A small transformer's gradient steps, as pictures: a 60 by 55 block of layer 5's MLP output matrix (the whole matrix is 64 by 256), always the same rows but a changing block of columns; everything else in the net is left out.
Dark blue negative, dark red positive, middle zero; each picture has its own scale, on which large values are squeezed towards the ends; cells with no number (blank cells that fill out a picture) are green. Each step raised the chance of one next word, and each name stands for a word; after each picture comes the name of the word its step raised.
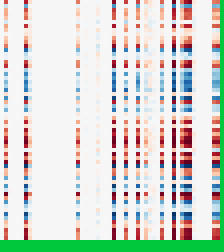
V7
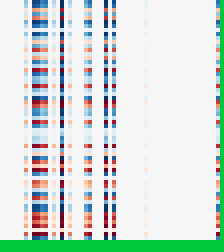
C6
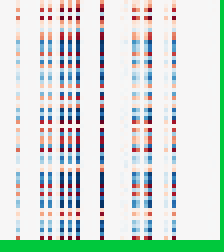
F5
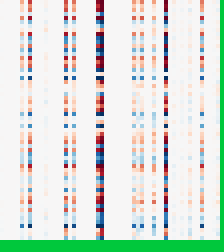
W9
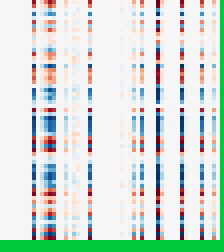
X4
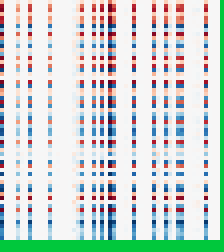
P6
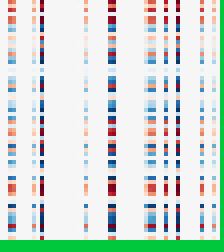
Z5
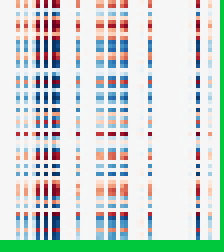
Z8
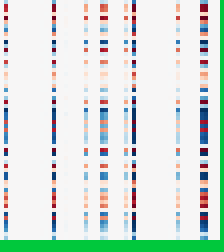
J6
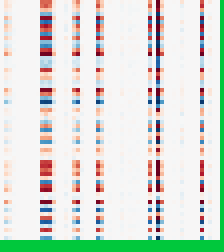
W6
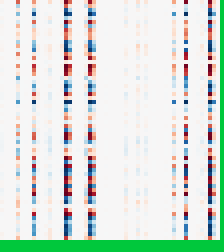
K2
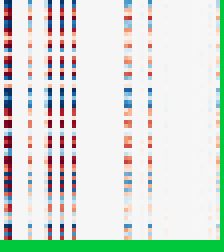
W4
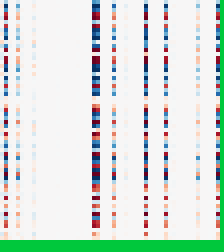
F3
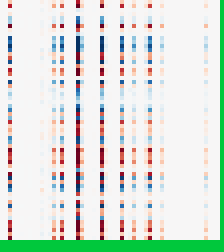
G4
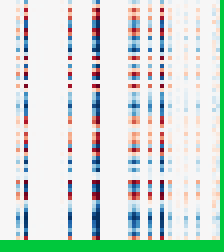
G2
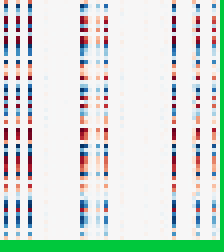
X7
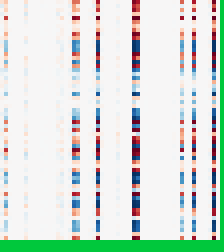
F5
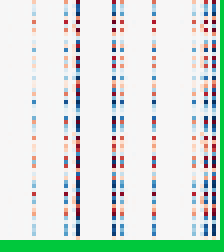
K2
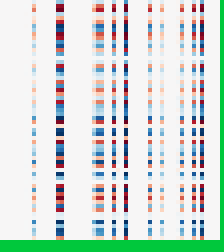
P6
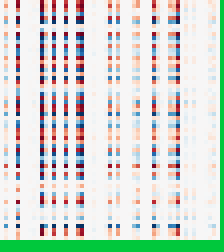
W9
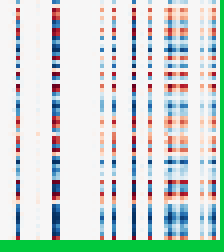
G2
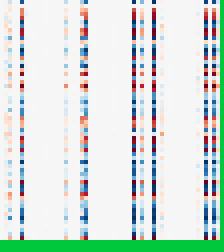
G2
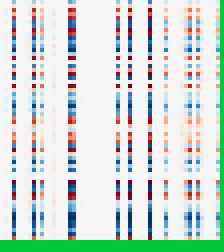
G2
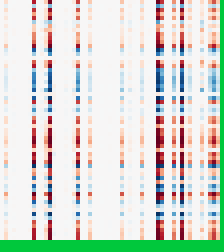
V7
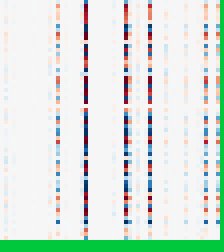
P6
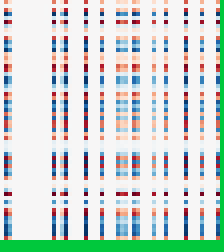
K2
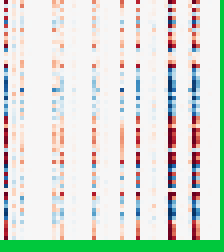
V7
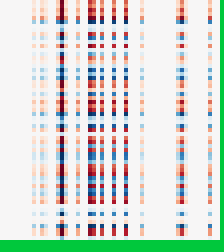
W9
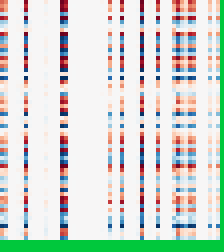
W9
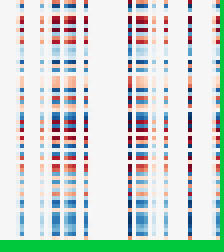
X7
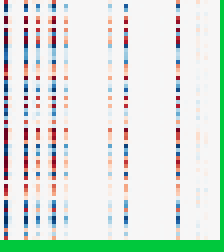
X7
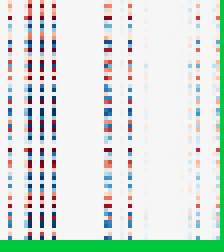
J6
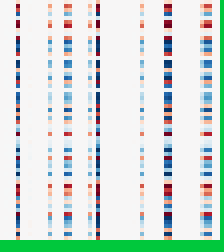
Z8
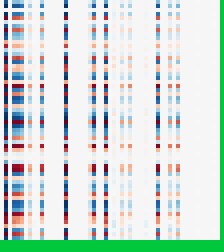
C6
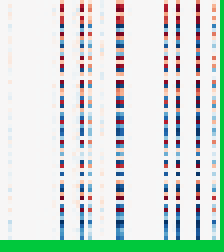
P6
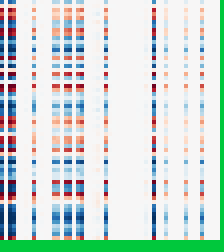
G2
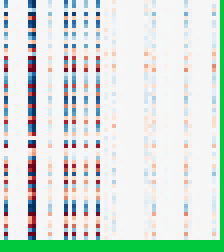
C6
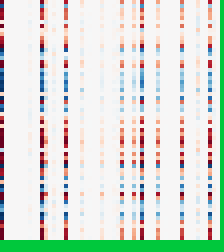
V7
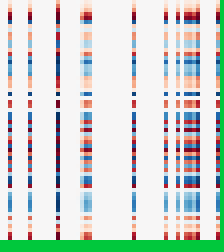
F5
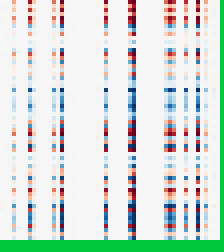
Z5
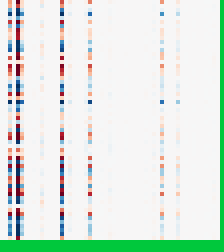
K2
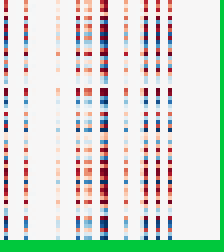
W6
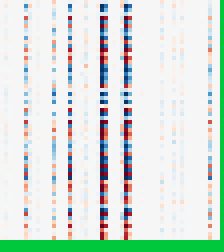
F3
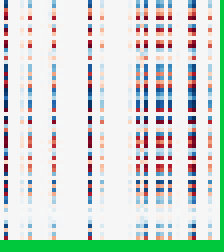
W4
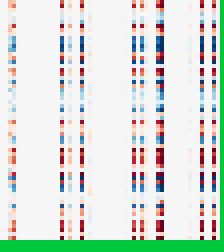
G4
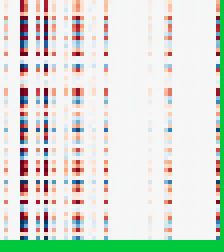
W6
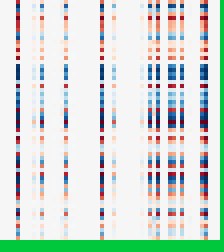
F3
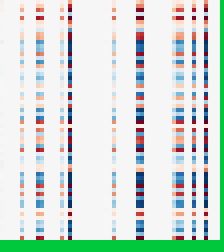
F5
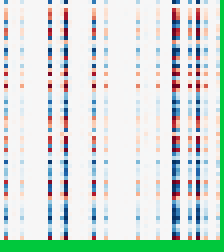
G2
